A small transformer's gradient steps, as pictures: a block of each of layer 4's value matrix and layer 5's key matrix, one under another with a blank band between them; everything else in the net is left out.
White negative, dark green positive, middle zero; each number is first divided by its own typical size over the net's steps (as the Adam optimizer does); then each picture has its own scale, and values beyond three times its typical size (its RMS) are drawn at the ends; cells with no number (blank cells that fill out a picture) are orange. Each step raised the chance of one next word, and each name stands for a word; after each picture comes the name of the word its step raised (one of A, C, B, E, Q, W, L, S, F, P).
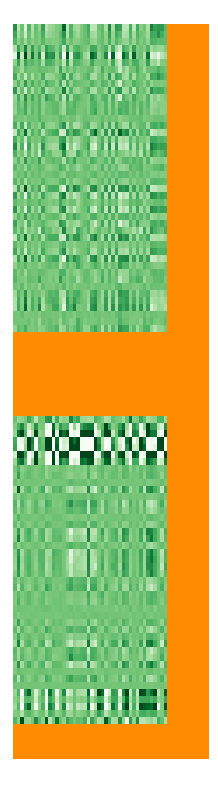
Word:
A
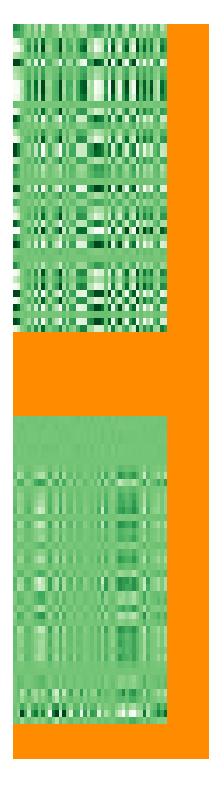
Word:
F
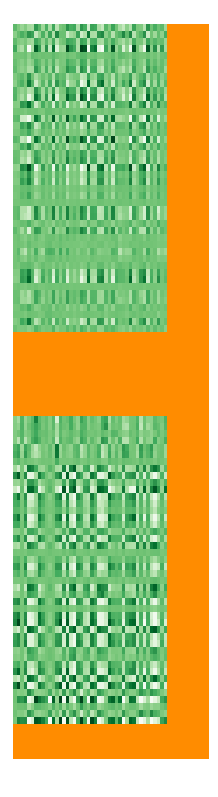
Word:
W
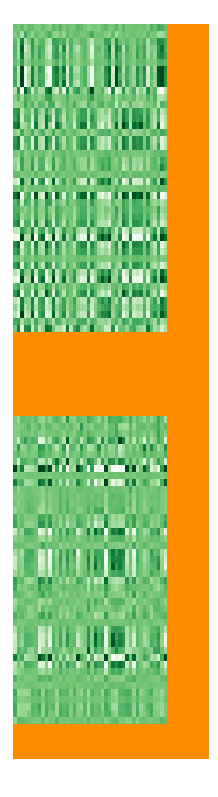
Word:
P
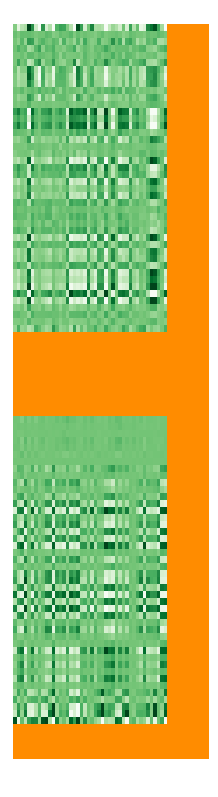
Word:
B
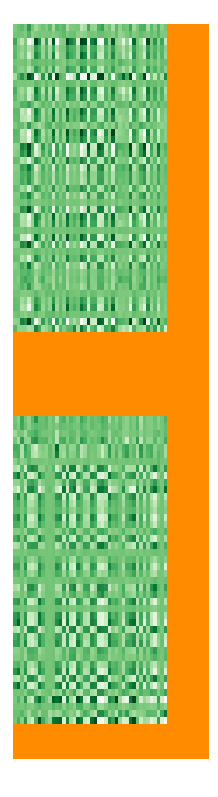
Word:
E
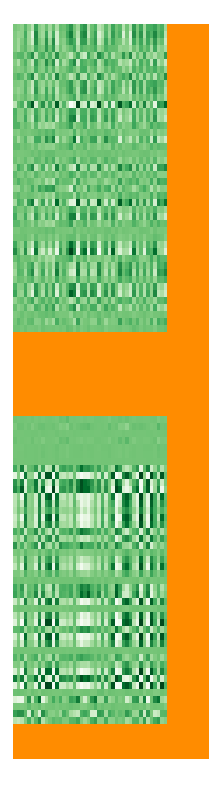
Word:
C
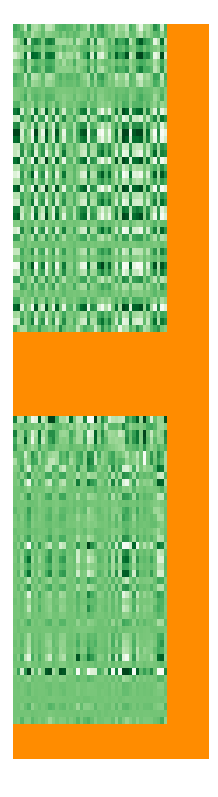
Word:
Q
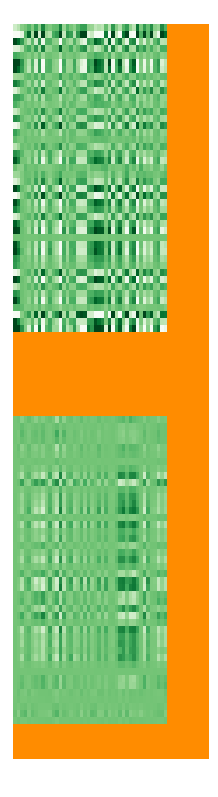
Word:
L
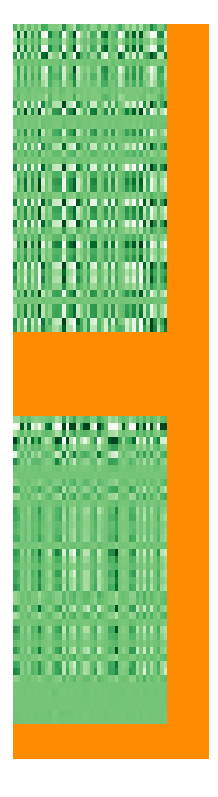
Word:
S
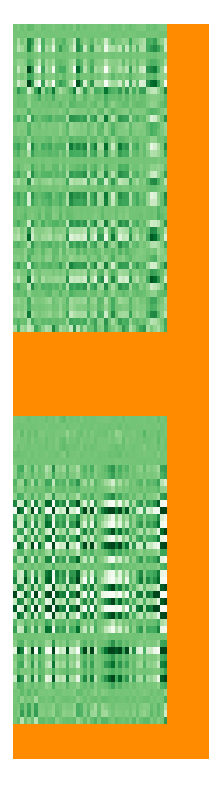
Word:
P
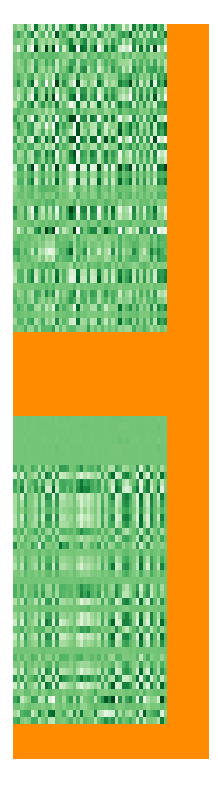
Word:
W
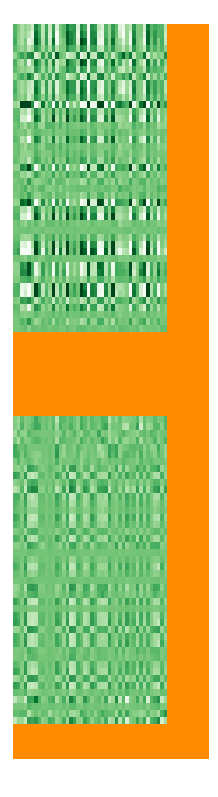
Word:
C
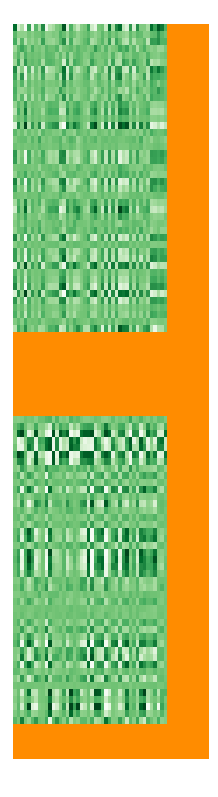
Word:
B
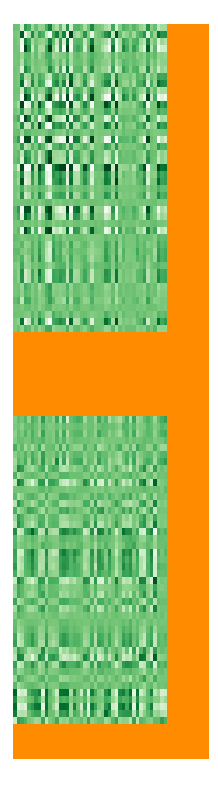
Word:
W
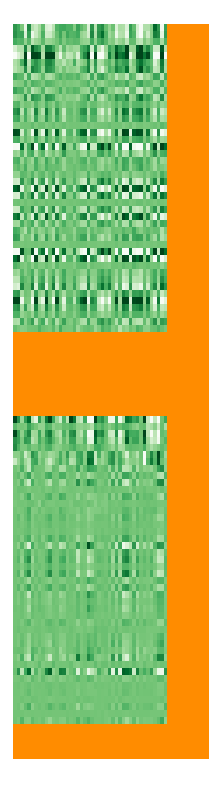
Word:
A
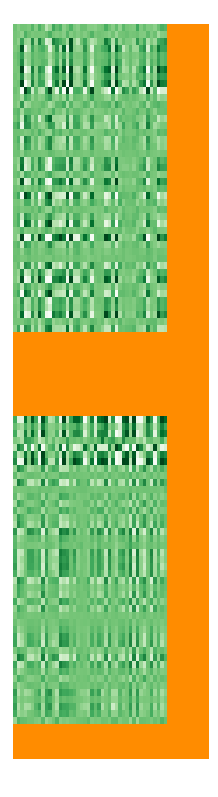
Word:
P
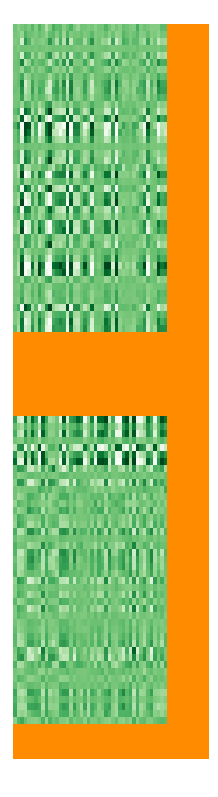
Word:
Q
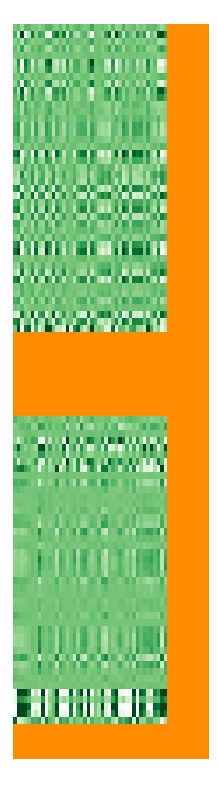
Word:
L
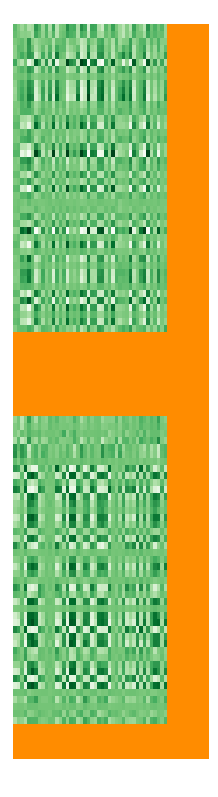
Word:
F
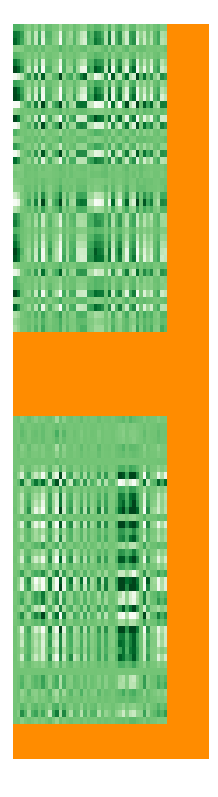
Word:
C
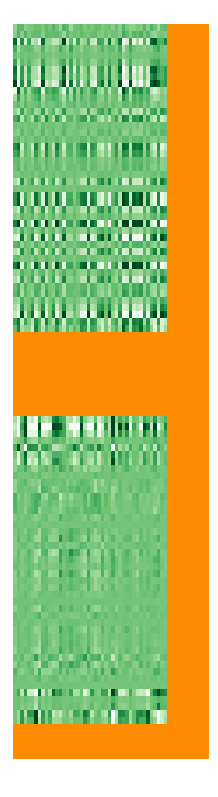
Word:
P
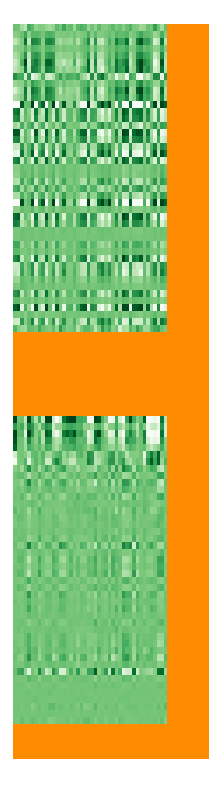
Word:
C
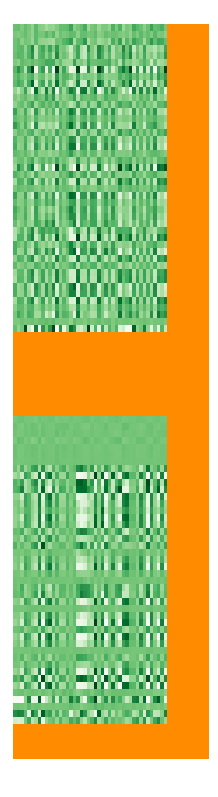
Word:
P
